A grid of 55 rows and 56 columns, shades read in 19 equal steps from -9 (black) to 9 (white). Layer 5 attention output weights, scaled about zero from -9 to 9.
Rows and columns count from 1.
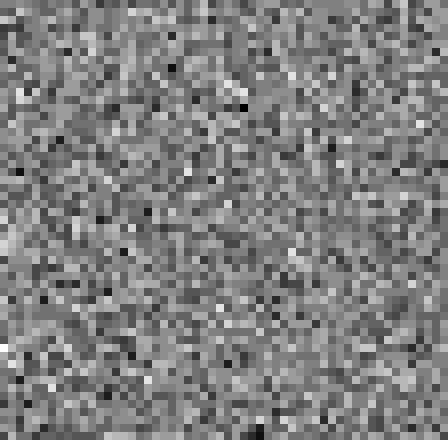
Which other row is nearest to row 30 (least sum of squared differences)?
31
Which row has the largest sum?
44
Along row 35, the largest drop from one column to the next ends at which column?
36
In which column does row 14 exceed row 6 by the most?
41
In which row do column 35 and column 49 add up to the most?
43
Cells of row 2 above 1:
17
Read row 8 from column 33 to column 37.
2 -1 -1 2 0
